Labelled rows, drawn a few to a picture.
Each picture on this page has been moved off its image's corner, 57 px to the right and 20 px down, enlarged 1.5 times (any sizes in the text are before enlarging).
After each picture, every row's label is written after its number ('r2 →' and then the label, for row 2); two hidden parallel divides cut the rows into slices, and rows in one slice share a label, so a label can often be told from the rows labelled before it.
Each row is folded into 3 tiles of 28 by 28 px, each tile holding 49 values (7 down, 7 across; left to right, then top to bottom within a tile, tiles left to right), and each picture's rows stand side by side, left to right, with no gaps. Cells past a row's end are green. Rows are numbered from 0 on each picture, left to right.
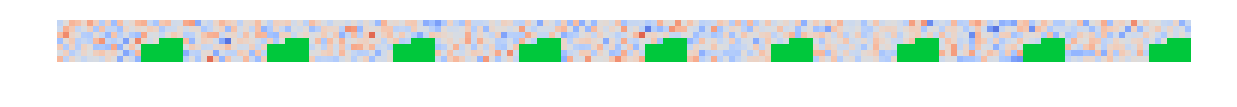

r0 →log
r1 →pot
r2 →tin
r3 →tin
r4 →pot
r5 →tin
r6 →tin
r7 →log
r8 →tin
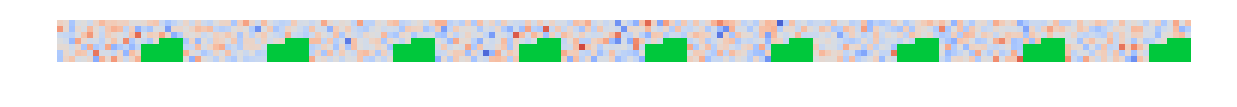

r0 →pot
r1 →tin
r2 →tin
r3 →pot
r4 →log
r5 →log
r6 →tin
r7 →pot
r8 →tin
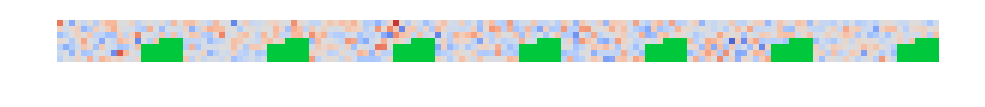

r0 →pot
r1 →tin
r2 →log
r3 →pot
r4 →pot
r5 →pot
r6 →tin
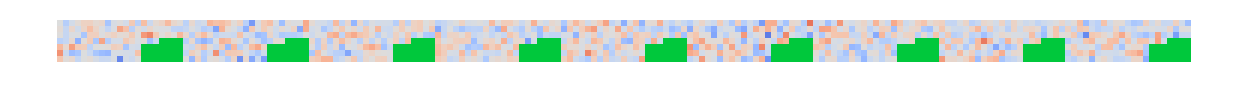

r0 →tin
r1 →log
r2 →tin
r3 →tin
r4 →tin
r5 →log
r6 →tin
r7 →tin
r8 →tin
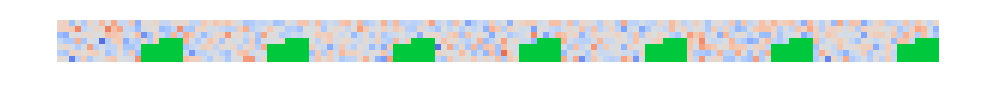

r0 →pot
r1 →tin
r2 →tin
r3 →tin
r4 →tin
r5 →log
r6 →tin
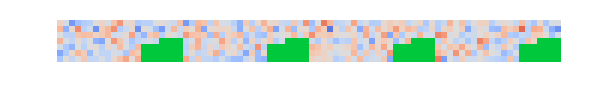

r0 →pot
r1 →log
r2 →log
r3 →log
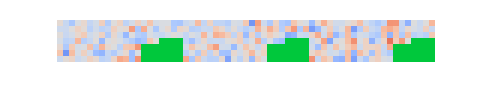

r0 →tin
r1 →tin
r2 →log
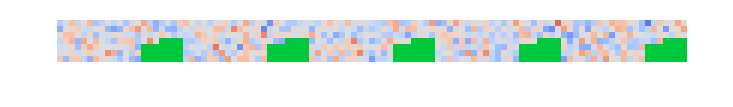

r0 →log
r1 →pot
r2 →log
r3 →log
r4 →pot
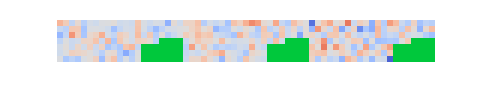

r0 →tin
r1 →tin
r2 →log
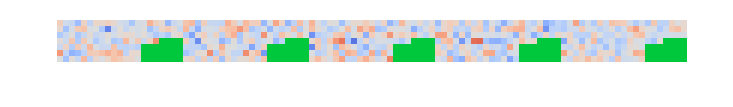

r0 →tin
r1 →pot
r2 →pot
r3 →log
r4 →tin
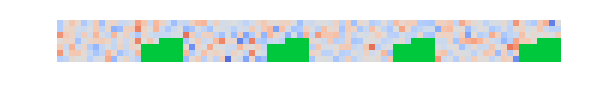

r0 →log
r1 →log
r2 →tin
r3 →log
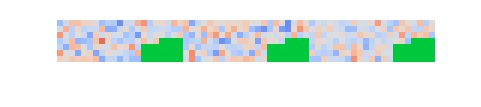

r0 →log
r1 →pot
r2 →tin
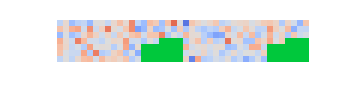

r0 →pot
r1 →log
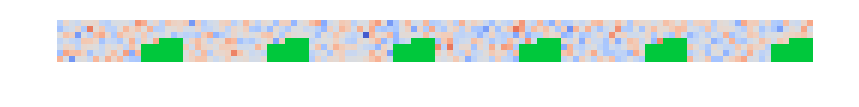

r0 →tin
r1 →tin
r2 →pot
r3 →log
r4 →tin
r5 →tin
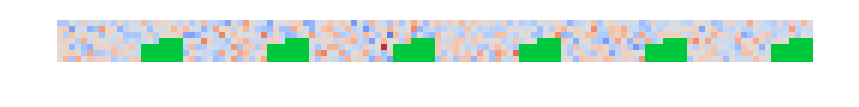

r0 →tin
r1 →pot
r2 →log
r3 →tin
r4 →pot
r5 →tin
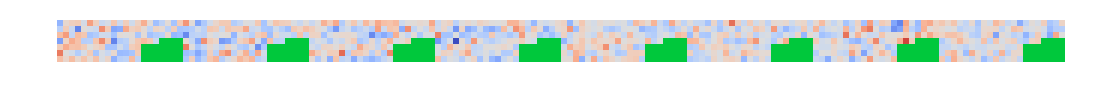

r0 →log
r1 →pot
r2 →log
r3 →log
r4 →tin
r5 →tin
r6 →pot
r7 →tin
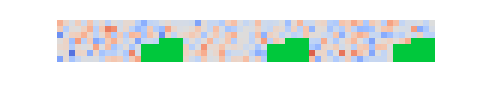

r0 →pot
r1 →tin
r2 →log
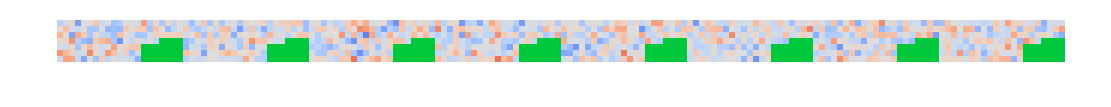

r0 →log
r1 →tin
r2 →pot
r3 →pot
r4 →pot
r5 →tin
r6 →pot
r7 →tin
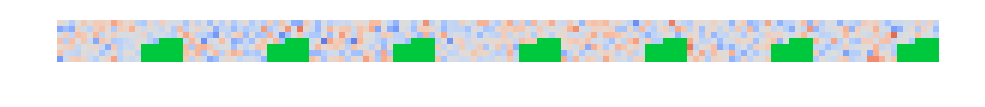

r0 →tin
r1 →log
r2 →pot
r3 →tin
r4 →tin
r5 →tin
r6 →pot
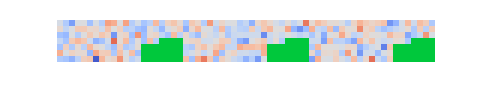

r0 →pot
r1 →log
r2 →pot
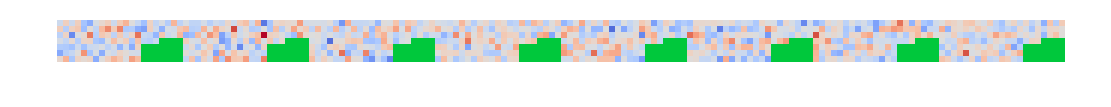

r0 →pot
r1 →pot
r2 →log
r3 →tin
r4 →log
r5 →log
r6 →log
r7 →tin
